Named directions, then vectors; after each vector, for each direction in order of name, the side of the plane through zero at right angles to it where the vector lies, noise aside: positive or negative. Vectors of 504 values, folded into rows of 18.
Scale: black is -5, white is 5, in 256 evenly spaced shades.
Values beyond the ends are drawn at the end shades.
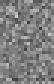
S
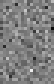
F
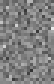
negative, positive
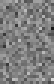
positive, negative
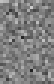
negative, negative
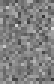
negative, positive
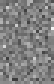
negative, positive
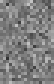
negative, positive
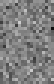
positive, negative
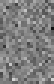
positive, negative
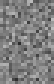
negative, positive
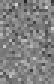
negative, negative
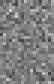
positive, positive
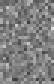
negative, positive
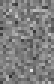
positive, positive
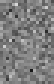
negative, negative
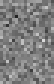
negative, negative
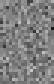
positive, negative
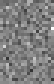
negative, positive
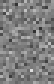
positive, positive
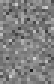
negative, negative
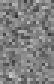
negative, negative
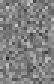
negative, positive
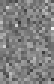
negative, positive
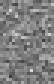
positive, positive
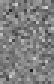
negative, negative
